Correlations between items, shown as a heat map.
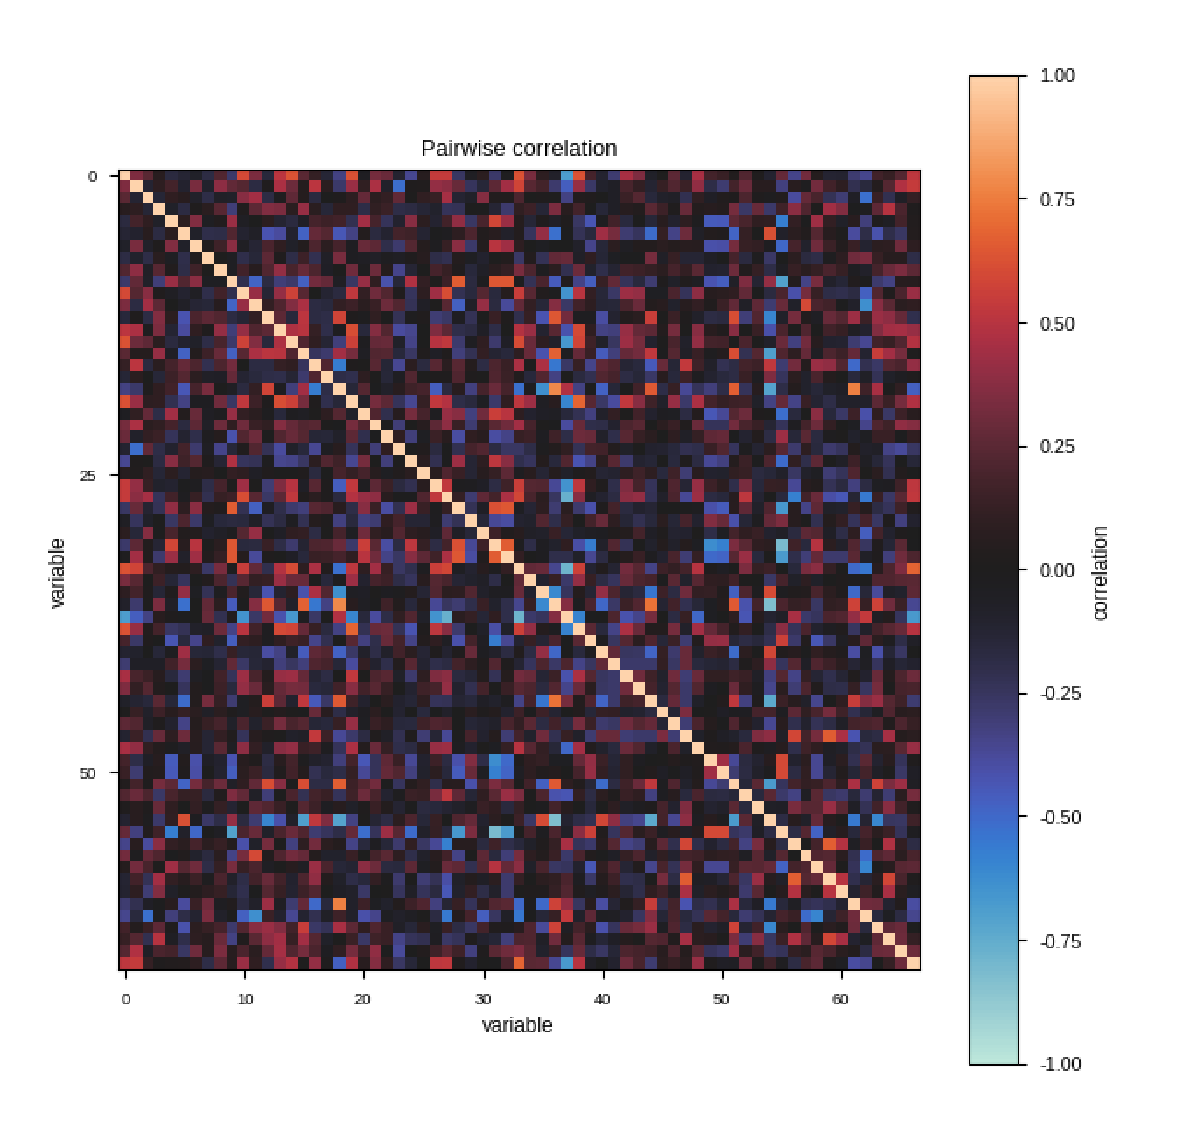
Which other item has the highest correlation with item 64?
59
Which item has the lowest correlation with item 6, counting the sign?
55
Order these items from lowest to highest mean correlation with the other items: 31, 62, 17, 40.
62, 40, 17, 31
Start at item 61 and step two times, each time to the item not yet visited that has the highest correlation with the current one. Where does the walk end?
36
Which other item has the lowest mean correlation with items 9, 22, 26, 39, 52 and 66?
37
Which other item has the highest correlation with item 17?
54
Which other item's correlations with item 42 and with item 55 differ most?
32
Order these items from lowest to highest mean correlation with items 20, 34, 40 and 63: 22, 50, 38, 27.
50, 22, 38, 27
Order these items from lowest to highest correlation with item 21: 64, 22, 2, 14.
22, 2, 64, 14
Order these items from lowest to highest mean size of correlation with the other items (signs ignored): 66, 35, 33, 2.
2, 35, 66, 33
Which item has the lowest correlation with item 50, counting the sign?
31
